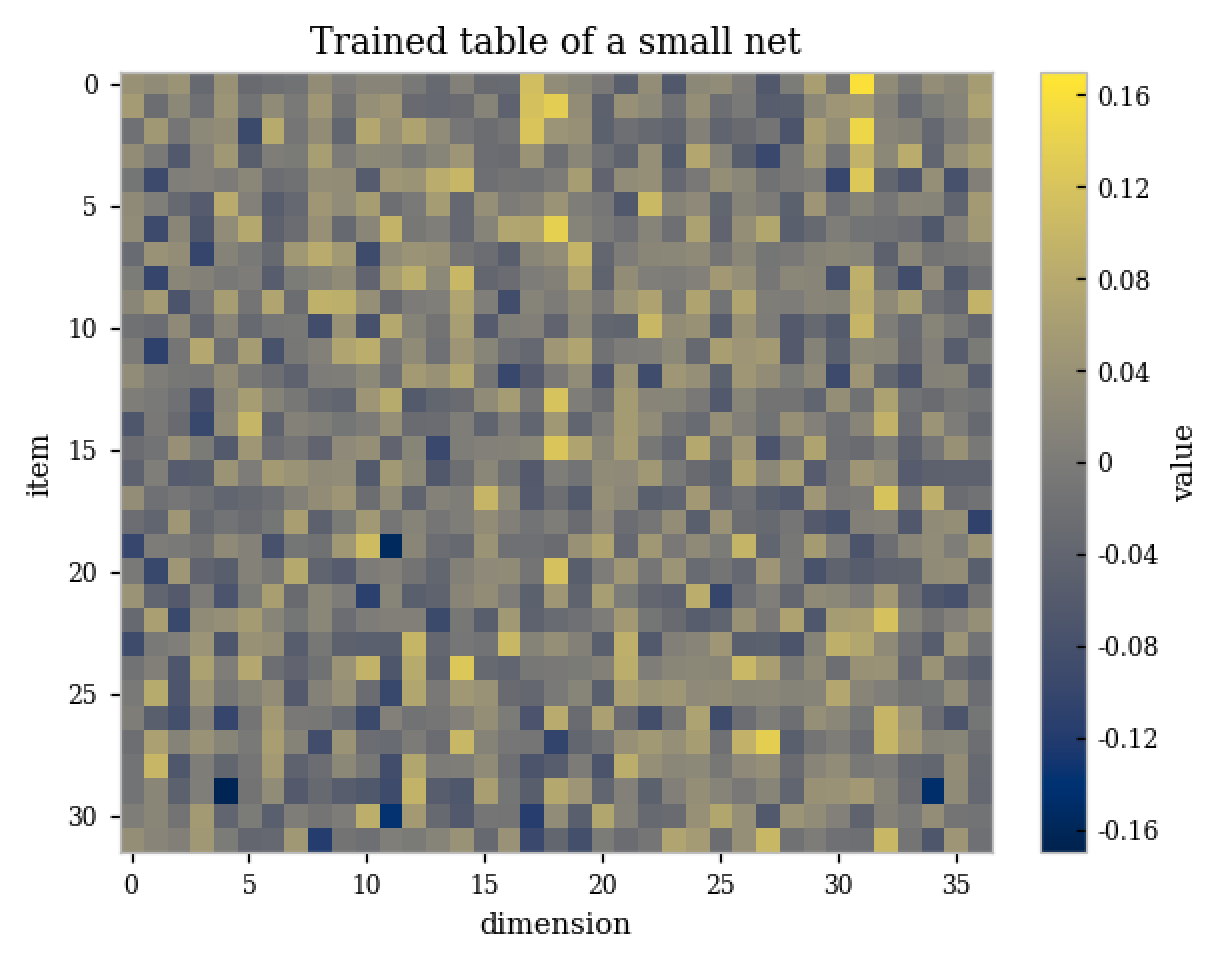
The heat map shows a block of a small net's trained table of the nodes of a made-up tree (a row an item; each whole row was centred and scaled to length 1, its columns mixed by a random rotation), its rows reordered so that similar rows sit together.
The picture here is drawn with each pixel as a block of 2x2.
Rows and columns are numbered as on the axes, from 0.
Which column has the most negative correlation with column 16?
9
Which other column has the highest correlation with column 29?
24
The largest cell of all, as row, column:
0, 31
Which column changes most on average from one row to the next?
10
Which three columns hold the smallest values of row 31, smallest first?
8, 17, 19
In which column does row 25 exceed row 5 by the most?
21
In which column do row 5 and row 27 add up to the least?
28
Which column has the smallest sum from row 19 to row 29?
11
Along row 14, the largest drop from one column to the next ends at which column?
6
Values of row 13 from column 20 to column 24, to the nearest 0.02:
-0.02 0.06 0.02 0.02 0
